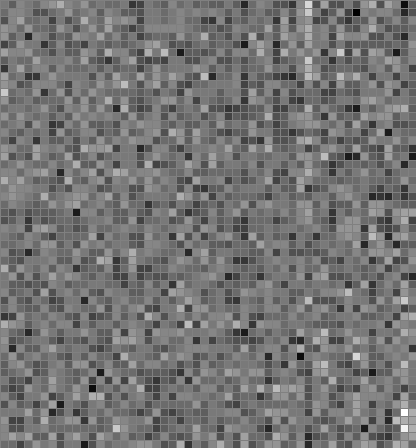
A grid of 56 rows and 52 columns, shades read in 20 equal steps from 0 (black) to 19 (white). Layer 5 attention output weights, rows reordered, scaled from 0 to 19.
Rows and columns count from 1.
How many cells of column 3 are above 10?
9
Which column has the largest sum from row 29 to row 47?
51
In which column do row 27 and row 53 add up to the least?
49
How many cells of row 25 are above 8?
25
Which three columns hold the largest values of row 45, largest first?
45, 16, 21
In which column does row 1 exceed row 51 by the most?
8
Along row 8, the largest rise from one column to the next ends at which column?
39
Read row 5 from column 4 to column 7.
3 10 9 6
